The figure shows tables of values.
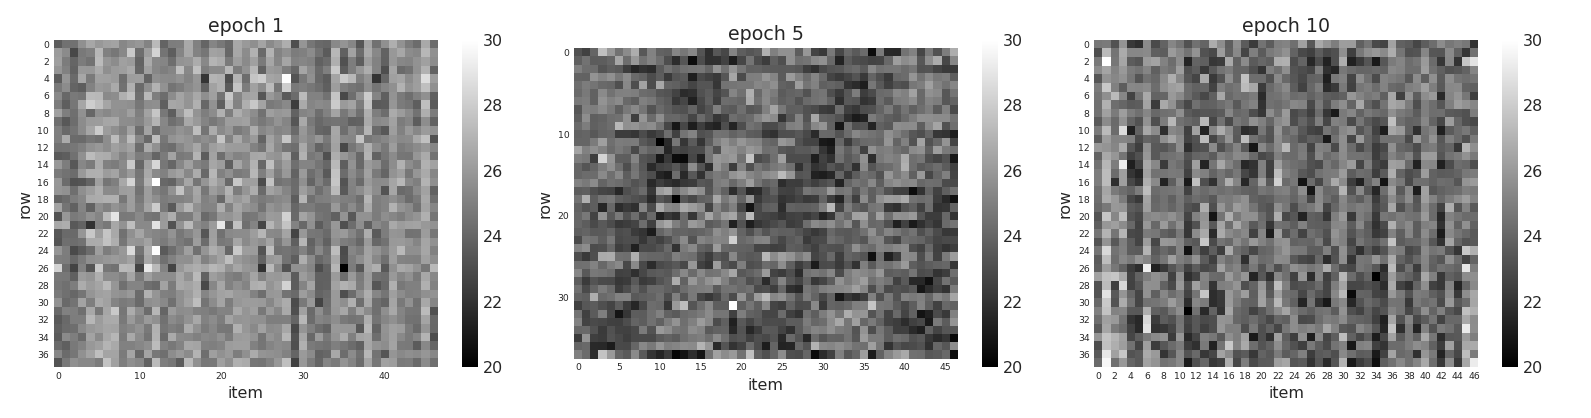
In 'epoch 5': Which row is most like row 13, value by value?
37
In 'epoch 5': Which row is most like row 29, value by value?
32
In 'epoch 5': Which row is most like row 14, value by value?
26
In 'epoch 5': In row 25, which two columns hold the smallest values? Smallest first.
36, 38
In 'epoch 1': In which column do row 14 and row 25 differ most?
21
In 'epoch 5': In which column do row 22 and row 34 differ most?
19
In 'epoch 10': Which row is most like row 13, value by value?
18
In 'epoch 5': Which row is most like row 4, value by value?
8
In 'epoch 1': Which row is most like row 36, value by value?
10
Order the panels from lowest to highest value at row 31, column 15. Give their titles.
epoch 10, epoch 5, epoch 1
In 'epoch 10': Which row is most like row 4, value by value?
11
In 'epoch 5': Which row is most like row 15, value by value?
11
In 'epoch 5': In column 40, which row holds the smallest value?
33
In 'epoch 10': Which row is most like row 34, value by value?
27
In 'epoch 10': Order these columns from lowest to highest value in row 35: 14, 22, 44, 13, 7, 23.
14, 7, 44, 23, 13, 22
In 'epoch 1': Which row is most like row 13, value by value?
22
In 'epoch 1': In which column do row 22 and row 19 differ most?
4
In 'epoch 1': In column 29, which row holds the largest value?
26
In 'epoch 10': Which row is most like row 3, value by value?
8
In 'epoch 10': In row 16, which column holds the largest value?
22
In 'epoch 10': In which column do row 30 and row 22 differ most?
15
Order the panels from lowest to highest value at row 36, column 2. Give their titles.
epoch 5, epoch 1, epoch 10
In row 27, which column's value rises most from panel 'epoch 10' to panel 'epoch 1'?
34
